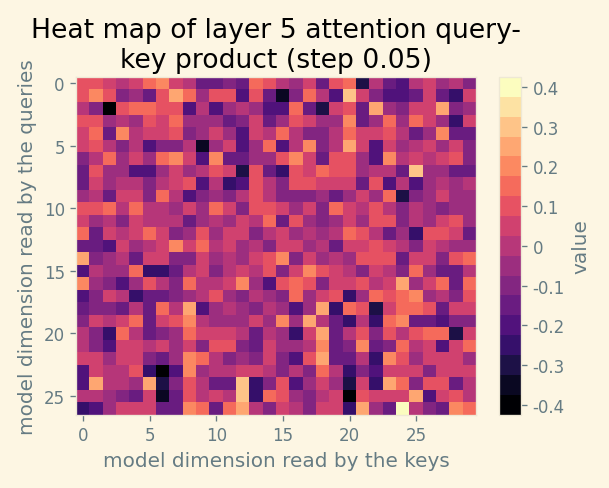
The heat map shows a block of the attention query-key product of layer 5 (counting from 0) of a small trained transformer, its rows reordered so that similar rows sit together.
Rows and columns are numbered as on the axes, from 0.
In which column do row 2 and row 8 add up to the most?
22
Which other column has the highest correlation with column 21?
11
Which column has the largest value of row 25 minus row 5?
12
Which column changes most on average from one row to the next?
25
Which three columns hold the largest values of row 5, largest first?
20, 17, 14
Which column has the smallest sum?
2
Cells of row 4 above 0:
14
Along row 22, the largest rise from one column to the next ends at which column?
23
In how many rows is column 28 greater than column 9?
12
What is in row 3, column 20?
0.2
